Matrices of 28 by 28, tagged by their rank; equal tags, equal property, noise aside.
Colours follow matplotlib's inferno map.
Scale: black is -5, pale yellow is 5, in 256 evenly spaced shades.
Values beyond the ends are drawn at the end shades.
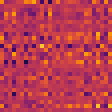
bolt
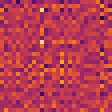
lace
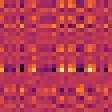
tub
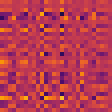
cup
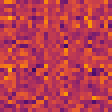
lace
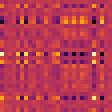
tub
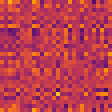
bolt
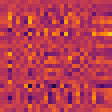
bolt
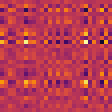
tub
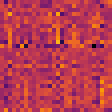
lace
